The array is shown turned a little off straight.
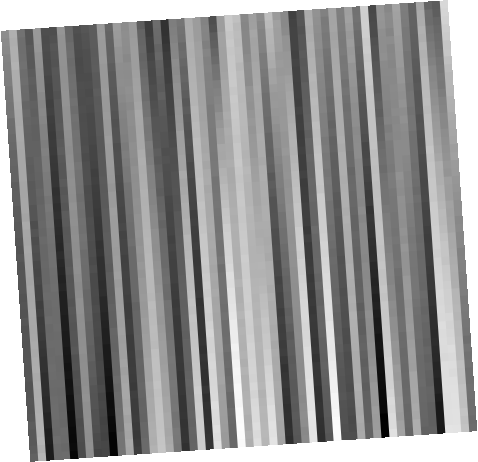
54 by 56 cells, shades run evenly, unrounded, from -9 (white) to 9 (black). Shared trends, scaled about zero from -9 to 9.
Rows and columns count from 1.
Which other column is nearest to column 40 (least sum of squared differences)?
15
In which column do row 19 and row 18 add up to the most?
6
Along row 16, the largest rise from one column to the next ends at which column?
37
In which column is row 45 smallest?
27
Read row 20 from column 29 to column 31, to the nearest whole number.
-5 -4 -2
